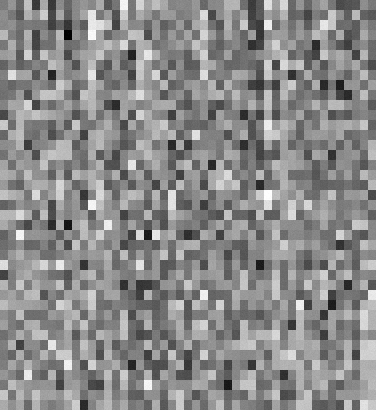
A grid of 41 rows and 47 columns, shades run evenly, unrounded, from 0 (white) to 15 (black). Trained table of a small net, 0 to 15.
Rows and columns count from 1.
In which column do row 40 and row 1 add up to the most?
37
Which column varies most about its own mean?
9
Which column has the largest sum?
33
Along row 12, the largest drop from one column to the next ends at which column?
18
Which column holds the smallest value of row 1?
16
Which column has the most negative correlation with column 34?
47
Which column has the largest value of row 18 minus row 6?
19
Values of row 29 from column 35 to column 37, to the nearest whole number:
3 9 6
